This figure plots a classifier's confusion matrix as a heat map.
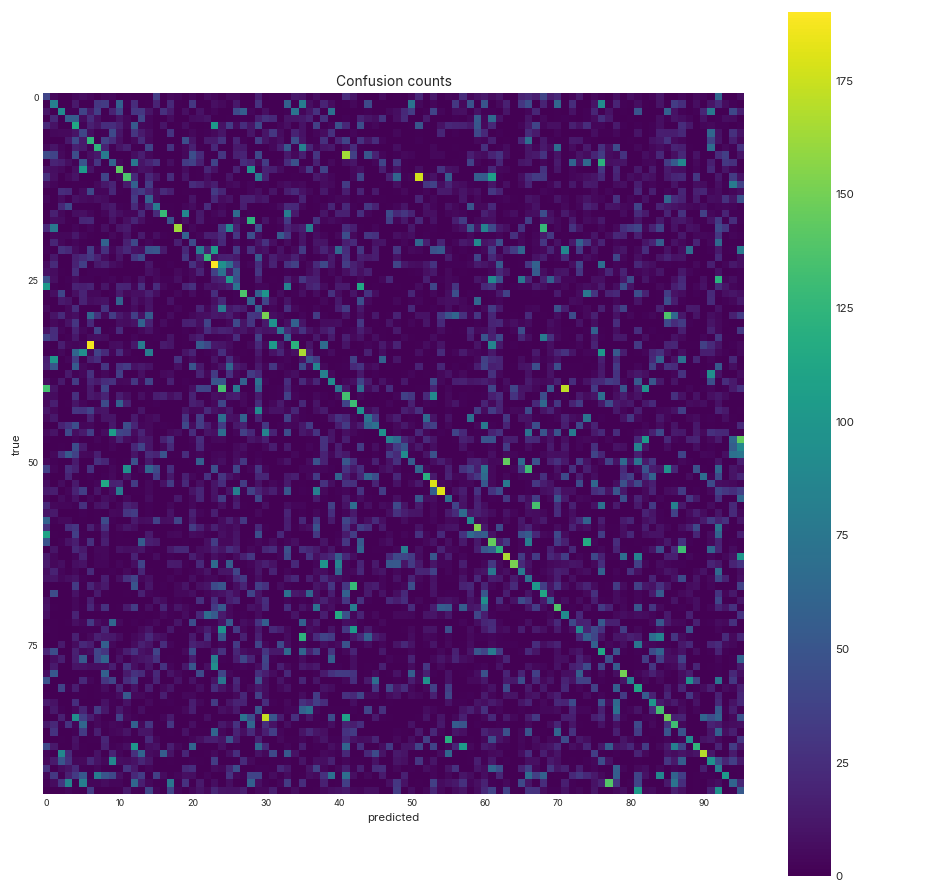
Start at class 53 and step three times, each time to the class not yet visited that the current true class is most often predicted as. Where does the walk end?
76
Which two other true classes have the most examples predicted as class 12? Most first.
89, 9
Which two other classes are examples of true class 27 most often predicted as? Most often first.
30, 74
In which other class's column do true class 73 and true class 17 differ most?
28
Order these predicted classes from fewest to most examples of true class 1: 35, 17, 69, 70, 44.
69, 17, 44, 70, 35
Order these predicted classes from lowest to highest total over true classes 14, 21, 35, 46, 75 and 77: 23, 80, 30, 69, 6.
80, 69, 6, 30, 23
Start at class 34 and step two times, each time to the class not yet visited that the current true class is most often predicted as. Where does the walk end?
66
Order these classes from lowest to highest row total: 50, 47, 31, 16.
31, 16, 47, 50
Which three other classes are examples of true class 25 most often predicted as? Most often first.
92, 61, 65
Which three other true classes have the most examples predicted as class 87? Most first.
62, 9, 36
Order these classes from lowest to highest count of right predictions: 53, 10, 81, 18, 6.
81, 6, 10, 18, 53
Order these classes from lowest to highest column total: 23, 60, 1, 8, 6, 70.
1, 6, 70, 8, 60, 23
